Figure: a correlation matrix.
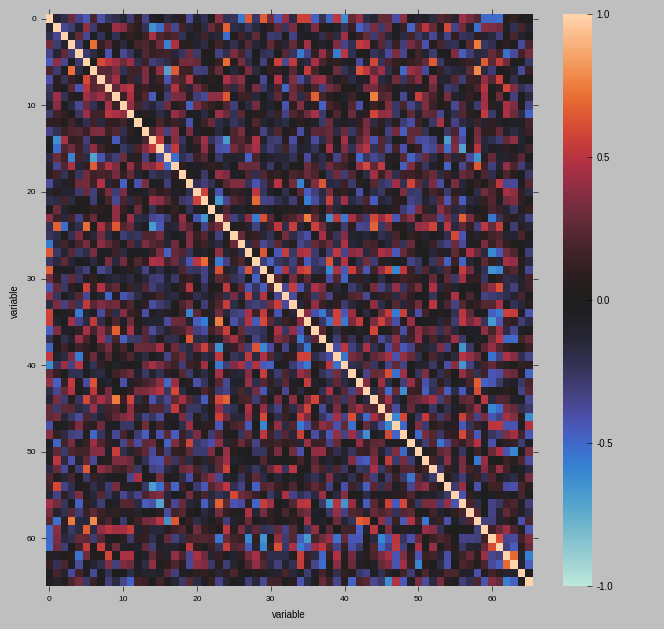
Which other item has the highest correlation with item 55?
25
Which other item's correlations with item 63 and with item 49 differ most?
19
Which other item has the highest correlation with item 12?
53
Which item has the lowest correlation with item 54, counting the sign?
14
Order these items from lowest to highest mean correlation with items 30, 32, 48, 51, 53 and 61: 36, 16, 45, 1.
45, 36, 16, 1
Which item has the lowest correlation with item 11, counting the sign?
65
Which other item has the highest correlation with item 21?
28
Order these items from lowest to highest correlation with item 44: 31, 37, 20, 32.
20, 32, 37, 31
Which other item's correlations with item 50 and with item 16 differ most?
6
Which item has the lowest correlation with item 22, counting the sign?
49
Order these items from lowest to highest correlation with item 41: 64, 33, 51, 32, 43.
43, 33, 64, 32, 51
